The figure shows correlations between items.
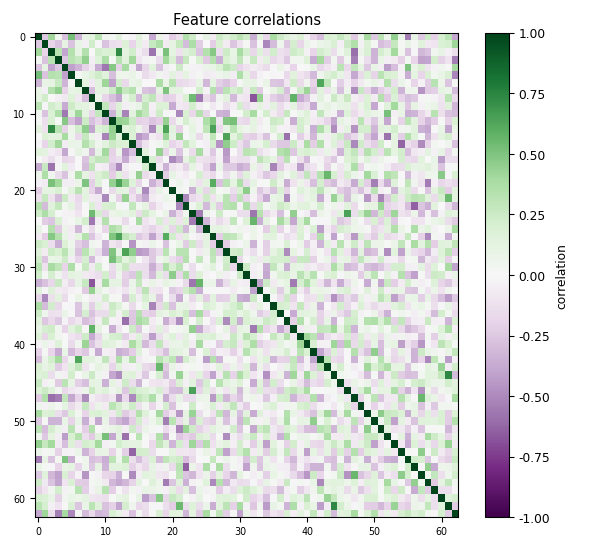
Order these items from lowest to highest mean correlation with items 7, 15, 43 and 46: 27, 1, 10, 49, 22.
27, 22, 1, 10, 49
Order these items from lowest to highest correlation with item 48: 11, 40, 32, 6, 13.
6, 32, 13, 40, 11
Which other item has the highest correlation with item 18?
43
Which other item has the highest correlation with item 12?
2
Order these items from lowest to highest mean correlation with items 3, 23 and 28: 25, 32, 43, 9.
32, 43, 25, 9
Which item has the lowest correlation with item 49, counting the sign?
21
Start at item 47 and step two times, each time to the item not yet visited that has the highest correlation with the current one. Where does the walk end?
54
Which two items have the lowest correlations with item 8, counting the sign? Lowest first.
32, 24
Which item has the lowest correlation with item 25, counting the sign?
42
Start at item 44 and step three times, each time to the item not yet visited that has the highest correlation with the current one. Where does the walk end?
13
